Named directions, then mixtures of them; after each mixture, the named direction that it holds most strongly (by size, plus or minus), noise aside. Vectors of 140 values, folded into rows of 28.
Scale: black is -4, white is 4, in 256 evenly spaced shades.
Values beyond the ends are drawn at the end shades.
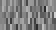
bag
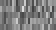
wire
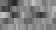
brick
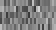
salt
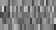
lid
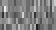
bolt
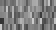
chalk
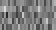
bolt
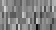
bolt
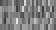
wire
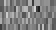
salt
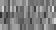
lid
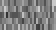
bolt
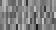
bag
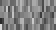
chalk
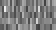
bolt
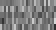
chalk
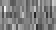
bolt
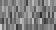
chalk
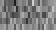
salt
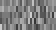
bag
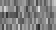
bolt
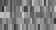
lid
